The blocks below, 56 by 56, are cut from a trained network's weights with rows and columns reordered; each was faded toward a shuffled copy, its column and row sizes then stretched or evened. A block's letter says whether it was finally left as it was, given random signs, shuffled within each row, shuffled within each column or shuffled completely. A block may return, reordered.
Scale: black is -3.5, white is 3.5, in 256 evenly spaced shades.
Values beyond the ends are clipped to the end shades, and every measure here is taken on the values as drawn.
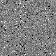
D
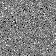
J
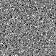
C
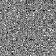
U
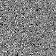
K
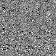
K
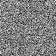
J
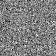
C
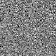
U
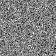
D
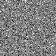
D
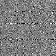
K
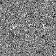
K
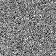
C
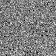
C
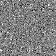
C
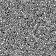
J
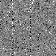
D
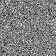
J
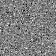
J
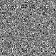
U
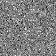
C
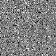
K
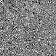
D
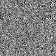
K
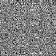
U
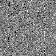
D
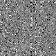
U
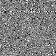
C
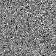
D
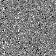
D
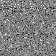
C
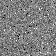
J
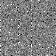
K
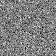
C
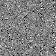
D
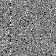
D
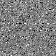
C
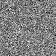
J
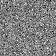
J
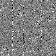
D
